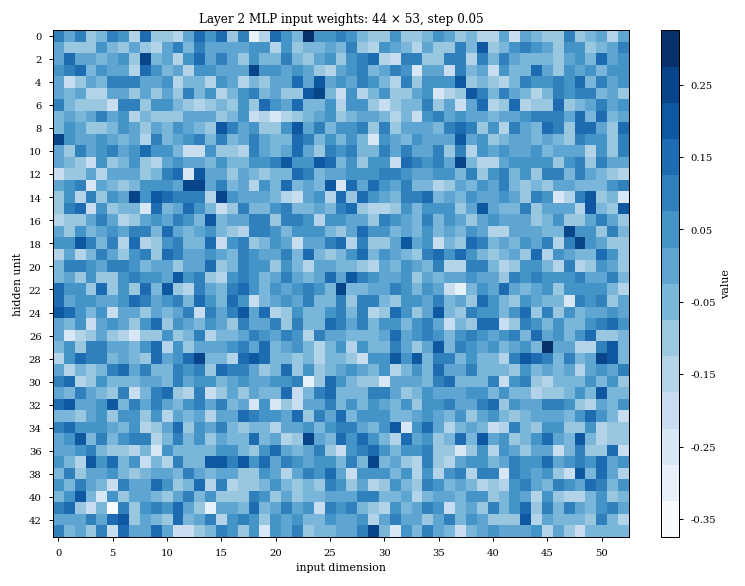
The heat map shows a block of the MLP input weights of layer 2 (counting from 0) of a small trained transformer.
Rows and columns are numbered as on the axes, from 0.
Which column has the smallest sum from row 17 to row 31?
41
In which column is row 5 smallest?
35
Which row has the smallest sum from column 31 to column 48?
0
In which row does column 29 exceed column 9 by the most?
36
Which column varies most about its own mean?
37
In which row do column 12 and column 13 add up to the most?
13
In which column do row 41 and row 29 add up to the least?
14
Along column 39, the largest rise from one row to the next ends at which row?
1
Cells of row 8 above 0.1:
7
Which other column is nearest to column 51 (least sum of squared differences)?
19
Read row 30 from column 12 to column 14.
0 0.05 0.05
